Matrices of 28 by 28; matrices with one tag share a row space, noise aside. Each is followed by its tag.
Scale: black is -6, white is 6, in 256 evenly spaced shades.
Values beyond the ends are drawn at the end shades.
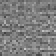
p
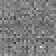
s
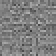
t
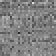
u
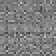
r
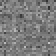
p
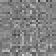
t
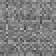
r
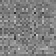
s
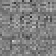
t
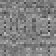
p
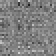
u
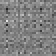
r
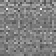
r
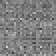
r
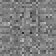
t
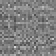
s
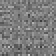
u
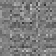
t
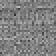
s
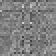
t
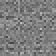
r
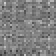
p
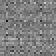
r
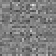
t
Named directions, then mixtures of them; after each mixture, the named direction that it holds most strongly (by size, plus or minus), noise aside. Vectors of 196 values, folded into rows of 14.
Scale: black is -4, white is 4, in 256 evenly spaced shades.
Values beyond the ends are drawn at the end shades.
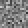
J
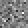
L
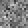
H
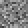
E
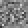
L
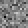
E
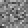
E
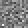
J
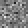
E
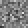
L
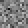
H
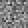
L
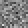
E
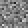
E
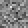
E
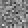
J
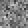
H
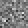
L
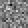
L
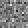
L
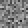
J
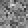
H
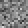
E
